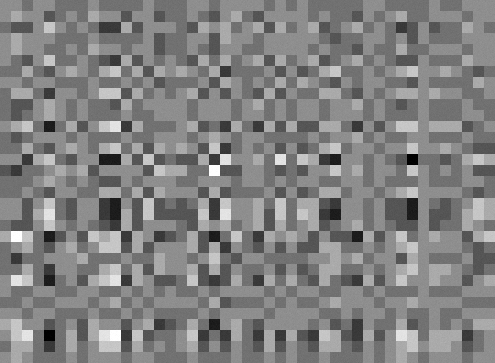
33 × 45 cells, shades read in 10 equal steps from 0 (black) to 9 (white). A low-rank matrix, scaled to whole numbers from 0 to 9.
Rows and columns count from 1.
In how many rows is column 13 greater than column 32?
15
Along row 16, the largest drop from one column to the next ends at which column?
21
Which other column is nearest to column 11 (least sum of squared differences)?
10
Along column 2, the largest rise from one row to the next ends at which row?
22
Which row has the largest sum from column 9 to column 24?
16
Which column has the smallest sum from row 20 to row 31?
5
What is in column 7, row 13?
4
